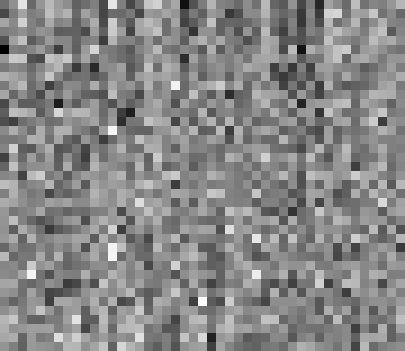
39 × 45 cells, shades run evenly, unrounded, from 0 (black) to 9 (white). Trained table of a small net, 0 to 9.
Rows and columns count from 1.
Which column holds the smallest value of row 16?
12
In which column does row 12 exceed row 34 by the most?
30
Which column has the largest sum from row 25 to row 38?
26
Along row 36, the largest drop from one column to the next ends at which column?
10
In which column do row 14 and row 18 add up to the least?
1
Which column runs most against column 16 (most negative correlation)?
44
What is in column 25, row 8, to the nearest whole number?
5
